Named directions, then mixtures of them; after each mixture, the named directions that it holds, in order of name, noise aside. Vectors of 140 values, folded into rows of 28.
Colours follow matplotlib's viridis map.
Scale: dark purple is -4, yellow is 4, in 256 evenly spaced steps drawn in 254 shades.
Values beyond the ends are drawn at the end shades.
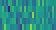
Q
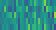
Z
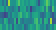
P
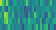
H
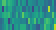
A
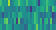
H, P.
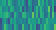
A, Q.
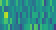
H, Q.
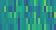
Z.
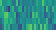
H, Q, Z.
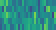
A, H, Z.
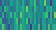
H, Q, Z.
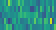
A, P.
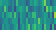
Z.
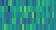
H, Q.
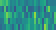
A, H, Z.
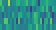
H, P.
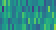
A.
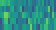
A, H, Q.
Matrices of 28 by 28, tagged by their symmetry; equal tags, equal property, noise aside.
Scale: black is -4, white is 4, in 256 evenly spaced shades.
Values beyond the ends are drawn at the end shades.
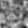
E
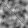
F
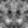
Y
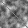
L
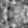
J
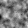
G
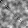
L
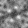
F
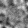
E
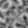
L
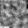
E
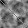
L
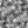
F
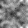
J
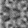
J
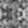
J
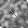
L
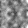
J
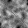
F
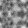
J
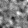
E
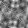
F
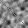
L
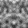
Y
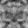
Y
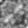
L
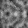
J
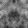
Y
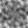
F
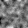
G
